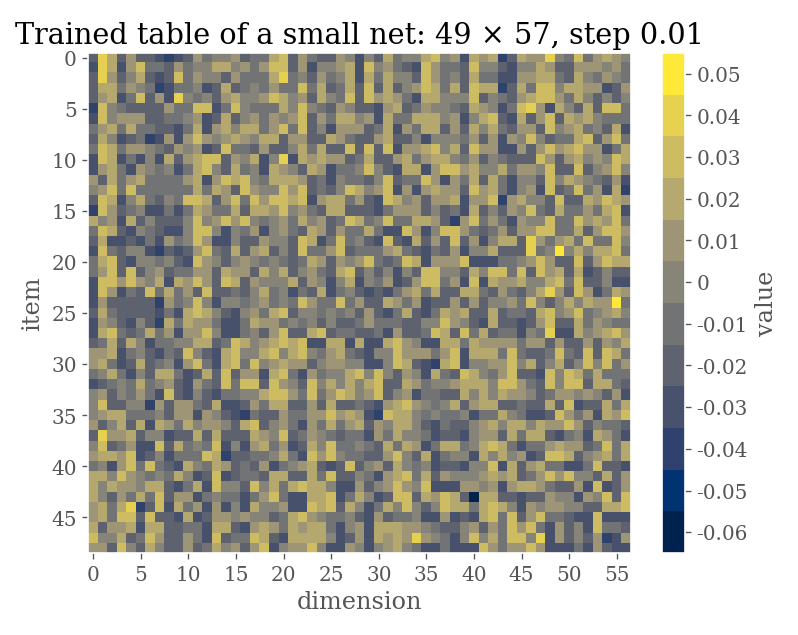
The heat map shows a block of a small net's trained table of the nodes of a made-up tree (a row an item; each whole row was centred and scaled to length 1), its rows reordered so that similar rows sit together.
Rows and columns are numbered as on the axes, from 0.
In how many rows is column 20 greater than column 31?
27
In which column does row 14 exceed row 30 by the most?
36
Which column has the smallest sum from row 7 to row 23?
3
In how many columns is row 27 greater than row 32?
18
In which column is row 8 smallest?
6
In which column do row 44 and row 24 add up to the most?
55
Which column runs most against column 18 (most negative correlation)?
48
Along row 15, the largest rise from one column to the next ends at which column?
1
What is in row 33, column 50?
0.01
